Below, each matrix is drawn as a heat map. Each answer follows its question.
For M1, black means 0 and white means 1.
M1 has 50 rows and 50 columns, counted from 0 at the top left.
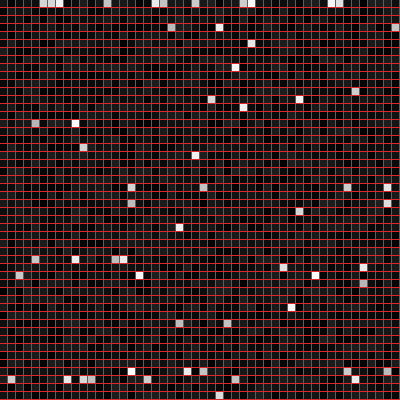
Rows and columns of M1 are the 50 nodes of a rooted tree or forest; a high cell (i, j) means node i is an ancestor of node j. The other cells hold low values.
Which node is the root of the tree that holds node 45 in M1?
33
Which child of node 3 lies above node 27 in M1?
49
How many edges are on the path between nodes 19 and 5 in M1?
2
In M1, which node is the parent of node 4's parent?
32
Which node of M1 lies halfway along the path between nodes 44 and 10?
47
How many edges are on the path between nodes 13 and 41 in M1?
2
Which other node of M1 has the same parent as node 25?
43
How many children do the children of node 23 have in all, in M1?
2
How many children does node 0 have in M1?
8
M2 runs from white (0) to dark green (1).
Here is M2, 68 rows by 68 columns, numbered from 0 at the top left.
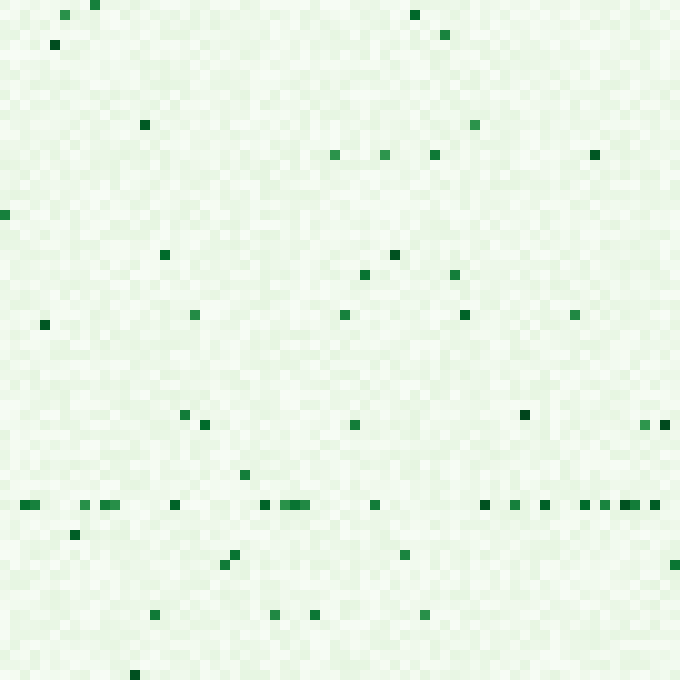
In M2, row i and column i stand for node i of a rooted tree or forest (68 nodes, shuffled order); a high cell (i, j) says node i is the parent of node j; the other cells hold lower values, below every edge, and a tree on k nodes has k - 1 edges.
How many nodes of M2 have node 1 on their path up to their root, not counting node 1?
4
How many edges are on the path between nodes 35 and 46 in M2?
4
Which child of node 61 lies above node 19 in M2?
31
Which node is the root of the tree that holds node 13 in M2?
56
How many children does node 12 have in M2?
2
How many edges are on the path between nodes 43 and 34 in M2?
4
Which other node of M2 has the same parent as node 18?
52
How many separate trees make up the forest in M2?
11
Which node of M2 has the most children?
50
